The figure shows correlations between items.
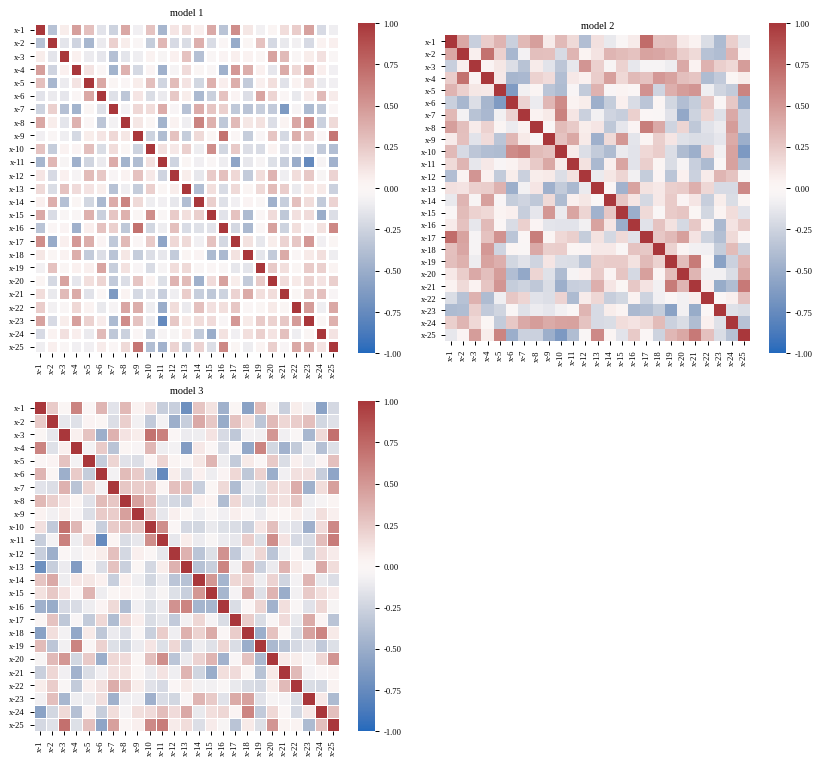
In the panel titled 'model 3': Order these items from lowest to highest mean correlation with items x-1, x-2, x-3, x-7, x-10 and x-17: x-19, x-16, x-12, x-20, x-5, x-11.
x-16, x-12, x-19, x-5, x-11, x-20
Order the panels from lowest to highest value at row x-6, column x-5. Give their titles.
model 2, model 3, model 1
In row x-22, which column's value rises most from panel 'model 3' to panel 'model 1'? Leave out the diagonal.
x-23
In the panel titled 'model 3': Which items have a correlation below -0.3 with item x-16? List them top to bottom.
x-1, x-2, x-8, x-14, x-15, x-20
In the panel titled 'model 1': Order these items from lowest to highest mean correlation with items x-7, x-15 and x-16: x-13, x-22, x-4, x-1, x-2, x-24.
x-4, x-24, x-13, x-1, x-2, x-22
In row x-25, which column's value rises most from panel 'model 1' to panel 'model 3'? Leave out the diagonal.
x-11
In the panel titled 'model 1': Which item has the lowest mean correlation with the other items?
x-11
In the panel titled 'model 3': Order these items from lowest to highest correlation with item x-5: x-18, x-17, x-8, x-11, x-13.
x-17, x-8, x-13, x-18, x-11
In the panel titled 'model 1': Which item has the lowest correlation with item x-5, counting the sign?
x-2
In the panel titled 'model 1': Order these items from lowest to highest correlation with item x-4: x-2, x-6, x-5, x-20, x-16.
x-16, x-2, x-20, x-6, x-5
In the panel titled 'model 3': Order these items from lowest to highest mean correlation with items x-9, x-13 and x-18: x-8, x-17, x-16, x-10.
x-10, x-8, x-17, x-16
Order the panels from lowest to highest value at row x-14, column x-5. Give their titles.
model 1, model 2, model 3
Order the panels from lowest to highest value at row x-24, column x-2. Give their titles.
model 3, model 1, model 2
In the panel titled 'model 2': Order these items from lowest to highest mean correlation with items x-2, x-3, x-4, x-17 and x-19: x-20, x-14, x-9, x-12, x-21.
x-12, x-9, x-14, x-21, x-20
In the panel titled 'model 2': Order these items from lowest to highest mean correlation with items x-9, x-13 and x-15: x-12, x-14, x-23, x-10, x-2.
x-23, x-10, x-12, x-14, x-2
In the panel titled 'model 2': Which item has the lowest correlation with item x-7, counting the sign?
x-20
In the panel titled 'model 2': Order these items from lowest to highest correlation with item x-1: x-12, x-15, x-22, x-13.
x-12, x-22, x-15, x-13
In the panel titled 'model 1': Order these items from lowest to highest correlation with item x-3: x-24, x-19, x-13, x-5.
x-5, x-19, x-24, x-13
